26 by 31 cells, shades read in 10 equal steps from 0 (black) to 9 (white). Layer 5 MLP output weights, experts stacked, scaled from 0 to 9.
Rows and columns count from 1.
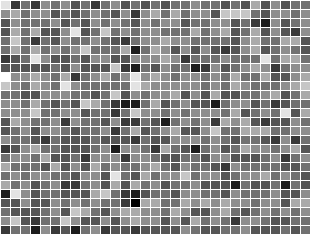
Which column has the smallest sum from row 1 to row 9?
14
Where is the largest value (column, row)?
1, 9
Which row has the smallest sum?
26
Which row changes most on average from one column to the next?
4
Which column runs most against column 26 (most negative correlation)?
10
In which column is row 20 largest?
12
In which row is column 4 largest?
7
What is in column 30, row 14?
5
